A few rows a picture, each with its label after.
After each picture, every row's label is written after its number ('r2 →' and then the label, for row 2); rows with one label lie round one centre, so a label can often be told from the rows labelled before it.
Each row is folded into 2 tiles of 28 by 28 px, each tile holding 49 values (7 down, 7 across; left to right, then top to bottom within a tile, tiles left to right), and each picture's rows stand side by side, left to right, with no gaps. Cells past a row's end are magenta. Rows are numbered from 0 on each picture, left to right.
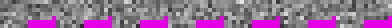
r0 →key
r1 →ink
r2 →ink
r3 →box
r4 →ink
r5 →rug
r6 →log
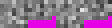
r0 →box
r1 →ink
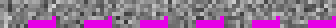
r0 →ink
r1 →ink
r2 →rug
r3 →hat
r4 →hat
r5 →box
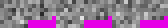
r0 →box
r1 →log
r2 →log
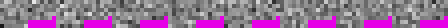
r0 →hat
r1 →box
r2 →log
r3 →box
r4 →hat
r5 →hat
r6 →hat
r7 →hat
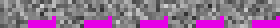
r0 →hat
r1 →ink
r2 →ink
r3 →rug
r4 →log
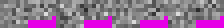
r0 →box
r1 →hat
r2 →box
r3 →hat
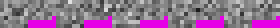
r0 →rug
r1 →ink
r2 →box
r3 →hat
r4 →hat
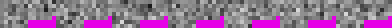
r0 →ink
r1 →rug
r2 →key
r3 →hat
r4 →box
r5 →box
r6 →box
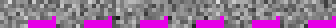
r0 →hat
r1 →hat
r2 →rug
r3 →key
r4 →hat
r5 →ink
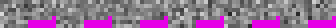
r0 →box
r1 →hat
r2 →log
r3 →box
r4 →box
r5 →hat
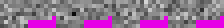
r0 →rug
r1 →rug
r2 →hat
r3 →log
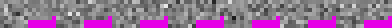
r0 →rug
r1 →hat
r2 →ink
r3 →ink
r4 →hat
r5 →box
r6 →hat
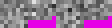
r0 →box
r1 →box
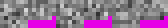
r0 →rug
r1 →hat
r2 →log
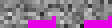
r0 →box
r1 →ink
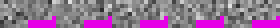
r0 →rug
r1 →ink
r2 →hat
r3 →ink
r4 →hat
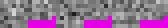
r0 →hat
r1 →rug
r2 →log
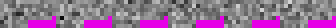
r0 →rug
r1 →rug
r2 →log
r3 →log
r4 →key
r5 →hat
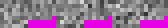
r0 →key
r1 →ink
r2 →rug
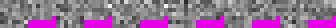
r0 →key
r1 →ink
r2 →ink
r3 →log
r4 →hat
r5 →log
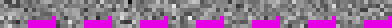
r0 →log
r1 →hat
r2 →log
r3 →rug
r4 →log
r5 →ink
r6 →box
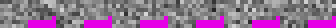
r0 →log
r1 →rug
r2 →box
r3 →ink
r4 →log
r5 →ink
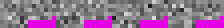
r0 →ink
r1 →hat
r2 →key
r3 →box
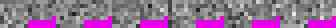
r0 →key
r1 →rug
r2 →key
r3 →hat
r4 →hat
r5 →key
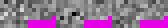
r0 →log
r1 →rug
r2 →hat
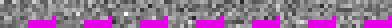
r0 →ink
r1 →hat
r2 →key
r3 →box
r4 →log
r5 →box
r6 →box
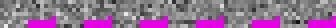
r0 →key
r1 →ink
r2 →key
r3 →log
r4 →key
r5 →log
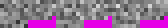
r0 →ink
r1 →hat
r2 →log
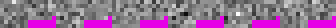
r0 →ink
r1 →rug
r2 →hat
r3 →rug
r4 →key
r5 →hat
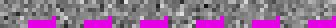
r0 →rug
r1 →ink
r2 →ink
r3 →key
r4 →hat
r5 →box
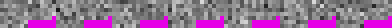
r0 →key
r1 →hat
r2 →key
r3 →hat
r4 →box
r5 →hat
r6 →key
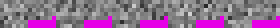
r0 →rug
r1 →log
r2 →log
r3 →hat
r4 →rug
